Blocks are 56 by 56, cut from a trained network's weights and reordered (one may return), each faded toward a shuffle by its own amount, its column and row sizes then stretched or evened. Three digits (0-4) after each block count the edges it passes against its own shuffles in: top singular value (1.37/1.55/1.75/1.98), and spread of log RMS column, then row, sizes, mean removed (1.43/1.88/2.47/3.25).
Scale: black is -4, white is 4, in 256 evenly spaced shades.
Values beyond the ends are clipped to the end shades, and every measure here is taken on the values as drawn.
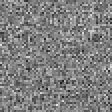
2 0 0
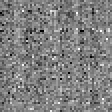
1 0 2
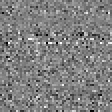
0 1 3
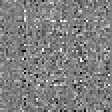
0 3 2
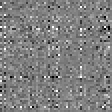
1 3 3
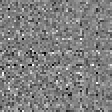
2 2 2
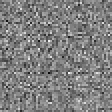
4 2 1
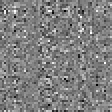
3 3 1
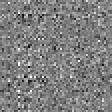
3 3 1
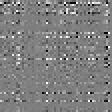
4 3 4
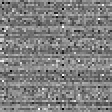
4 1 0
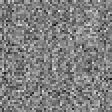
3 0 1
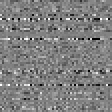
4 0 4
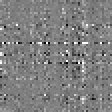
2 2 3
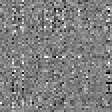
2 2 2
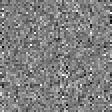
0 3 1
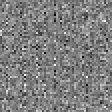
2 3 0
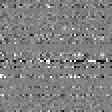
3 1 4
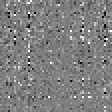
0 3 2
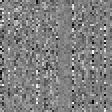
3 4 0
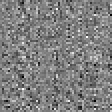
3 3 1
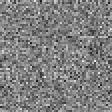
2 0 1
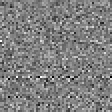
3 0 2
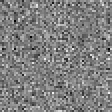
2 1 1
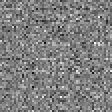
3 1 2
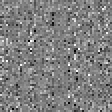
0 3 1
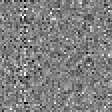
2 1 0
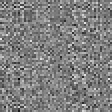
4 3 0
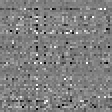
1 1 3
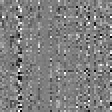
4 4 1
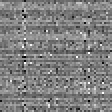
4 2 0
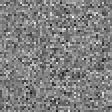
1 2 0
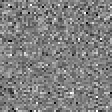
2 0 2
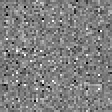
0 2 1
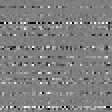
3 1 4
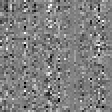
2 4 1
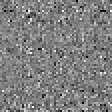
1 1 2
